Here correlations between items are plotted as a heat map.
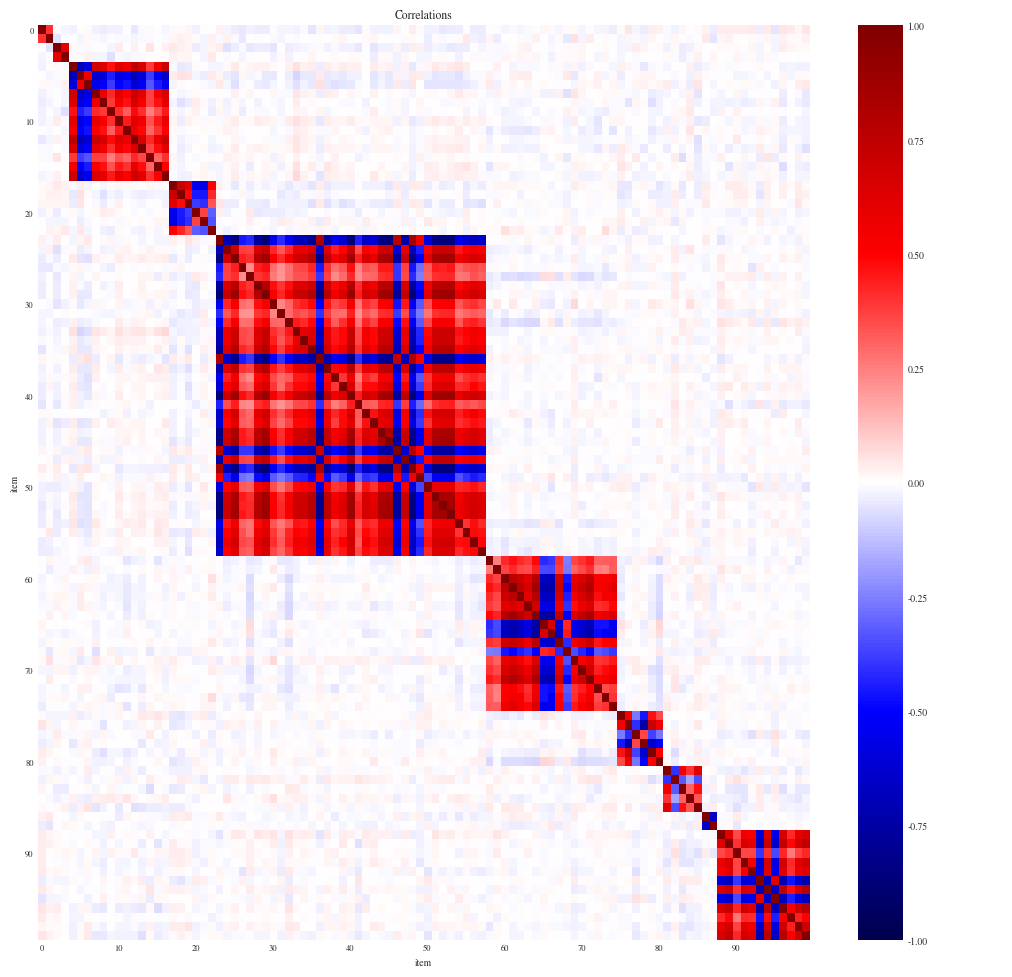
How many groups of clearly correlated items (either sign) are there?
10
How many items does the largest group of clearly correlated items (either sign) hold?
35
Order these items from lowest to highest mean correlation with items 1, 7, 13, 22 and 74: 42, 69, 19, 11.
42, 19, 69, 11
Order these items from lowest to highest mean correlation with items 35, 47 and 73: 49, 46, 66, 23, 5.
23, 46, 49, 66, 5
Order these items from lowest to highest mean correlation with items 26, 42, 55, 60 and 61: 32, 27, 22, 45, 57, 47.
22, 27, 32, 57, 47, 45
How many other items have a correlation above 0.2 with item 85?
3
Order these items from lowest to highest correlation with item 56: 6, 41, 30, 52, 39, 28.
6, 41, 30, 39, 28, 52
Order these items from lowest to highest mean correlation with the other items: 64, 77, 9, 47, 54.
77, 9, 64, 54, 47
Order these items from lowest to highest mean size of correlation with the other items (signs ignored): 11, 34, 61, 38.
11, 61, 38, 34
